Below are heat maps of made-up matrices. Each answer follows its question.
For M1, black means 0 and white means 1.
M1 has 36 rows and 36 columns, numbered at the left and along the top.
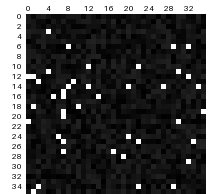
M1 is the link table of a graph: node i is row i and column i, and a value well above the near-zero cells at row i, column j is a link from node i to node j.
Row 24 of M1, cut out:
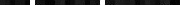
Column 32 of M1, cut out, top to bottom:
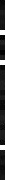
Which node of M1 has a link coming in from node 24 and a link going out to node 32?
node 6
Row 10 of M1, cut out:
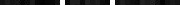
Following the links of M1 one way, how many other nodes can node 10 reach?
5
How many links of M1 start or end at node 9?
1
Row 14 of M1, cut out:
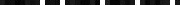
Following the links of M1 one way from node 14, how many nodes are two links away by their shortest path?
8
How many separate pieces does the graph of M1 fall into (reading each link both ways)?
4
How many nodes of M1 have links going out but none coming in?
10
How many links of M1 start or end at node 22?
3
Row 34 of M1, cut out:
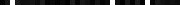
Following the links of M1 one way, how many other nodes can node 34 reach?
4
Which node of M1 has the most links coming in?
node 7
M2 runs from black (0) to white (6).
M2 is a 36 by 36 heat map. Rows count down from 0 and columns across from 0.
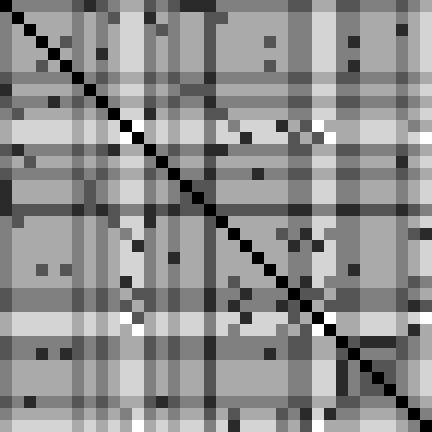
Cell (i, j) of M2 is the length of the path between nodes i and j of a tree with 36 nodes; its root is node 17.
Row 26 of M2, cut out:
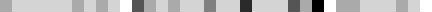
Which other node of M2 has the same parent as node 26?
11
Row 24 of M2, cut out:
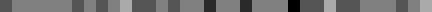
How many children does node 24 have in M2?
1
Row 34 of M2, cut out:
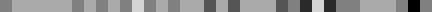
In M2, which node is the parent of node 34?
25
